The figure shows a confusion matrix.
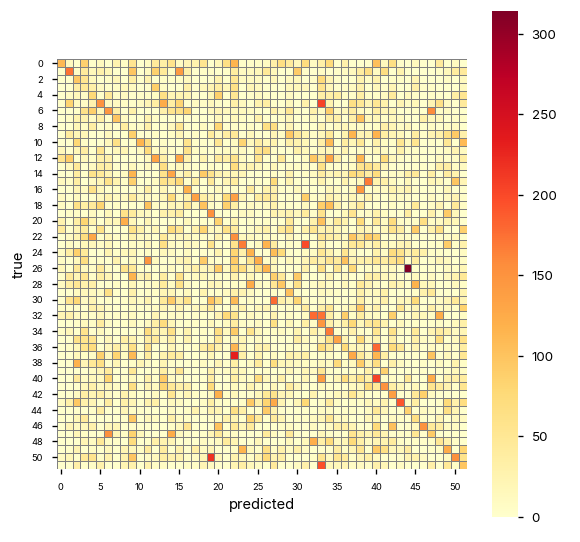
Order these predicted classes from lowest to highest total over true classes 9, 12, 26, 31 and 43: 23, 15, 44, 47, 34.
47, 23, 15, 34, 44
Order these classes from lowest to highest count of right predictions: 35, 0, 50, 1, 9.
9, 0, 35, 50, 1
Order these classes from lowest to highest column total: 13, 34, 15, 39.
39, 15, 13, 34
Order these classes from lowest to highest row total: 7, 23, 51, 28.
7, 51, 28, 23
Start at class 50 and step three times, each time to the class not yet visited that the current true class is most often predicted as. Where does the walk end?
23
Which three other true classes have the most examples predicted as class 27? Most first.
30, 43, 24
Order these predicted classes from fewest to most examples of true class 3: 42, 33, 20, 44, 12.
44, 42, 20, 33, 12
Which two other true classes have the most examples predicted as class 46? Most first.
42, 20
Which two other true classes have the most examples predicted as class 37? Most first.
9, 22
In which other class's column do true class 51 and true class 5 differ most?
13
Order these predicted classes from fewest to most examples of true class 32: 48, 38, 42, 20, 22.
20, 38, 22, 42, 48
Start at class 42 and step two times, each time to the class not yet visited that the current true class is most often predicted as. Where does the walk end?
8
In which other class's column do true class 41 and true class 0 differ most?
22
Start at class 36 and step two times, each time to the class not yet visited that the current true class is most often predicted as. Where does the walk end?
33
